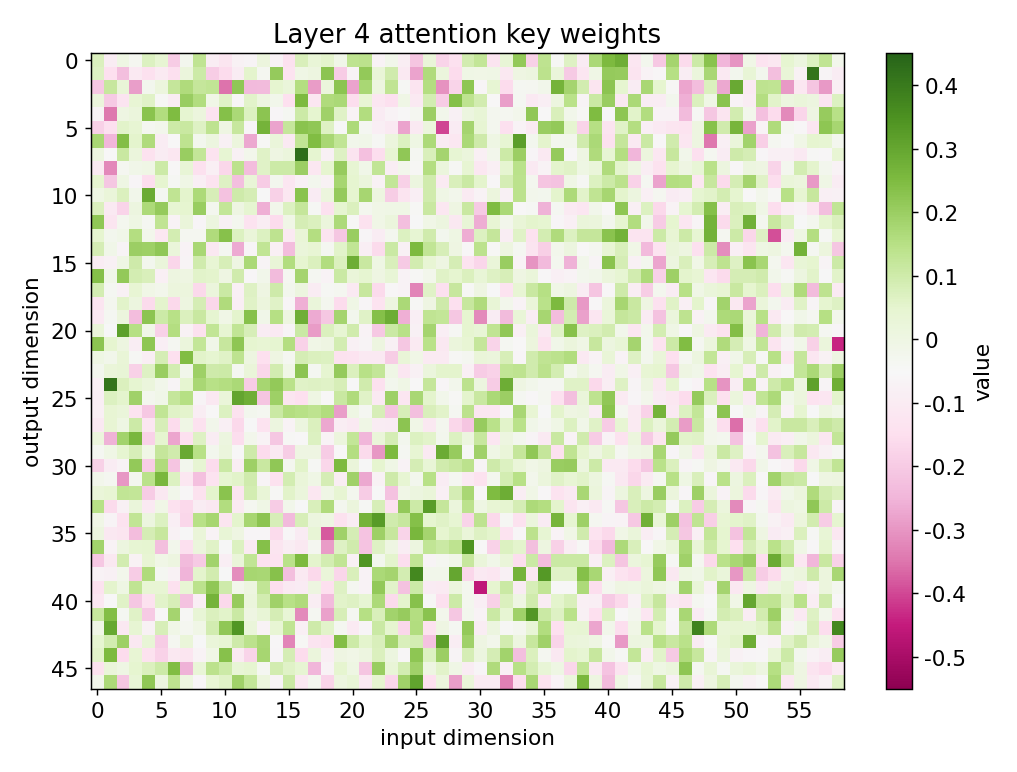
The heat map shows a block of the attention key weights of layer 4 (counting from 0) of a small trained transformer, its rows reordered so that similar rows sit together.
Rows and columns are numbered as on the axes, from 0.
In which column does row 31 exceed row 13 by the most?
53
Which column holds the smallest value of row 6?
48
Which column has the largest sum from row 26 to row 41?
25
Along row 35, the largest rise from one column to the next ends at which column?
19
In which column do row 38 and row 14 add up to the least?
11
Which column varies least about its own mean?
55
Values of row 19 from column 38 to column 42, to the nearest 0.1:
-0.3 -0.1 0 0.1 0.1
